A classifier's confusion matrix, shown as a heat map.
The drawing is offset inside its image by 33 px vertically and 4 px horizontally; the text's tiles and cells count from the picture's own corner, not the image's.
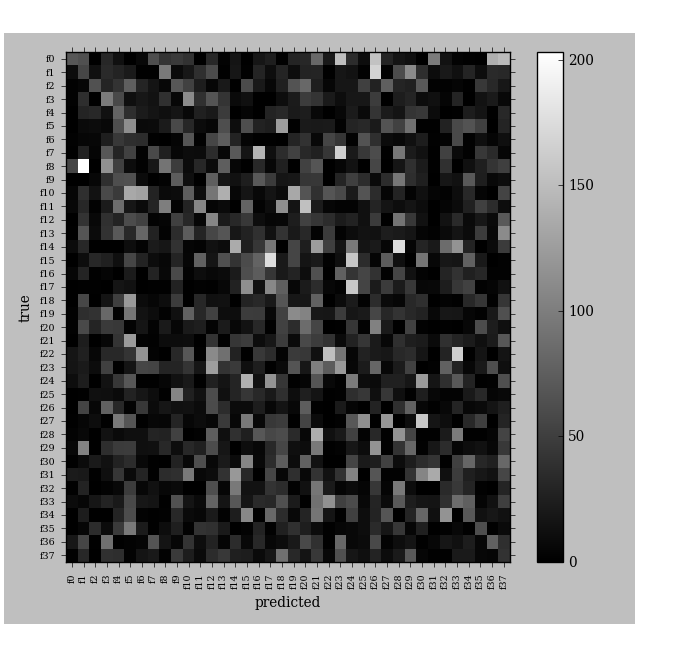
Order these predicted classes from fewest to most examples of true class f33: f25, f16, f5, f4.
f25, f4, f16, f5
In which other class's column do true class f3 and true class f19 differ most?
f5
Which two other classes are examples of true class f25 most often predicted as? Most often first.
f9, f12
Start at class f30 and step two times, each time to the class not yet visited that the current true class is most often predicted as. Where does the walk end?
f17
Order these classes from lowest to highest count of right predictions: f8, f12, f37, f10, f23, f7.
f37, f7, f10, f8, f12, f23
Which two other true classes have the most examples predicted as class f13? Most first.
f10, f22
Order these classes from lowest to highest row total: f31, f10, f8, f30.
f30, f8, f31, f10
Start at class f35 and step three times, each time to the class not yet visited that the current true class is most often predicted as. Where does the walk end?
f21
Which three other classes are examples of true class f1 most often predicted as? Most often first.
f26, f29, f8
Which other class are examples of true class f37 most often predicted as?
f18
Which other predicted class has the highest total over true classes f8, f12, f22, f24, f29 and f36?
f1
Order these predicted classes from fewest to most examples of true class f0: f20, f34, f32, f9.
f34, f32, f20, f9
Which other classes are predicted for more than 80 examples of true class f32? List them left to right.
f14, f21, f28
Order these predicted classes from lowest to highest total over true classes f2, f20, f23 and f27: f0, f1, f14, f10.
f0, f14, f1, f10
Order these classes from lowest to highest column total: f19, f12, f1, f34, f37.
f34, f19, f1, f37, f12
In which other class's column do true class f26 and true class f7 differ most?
f23
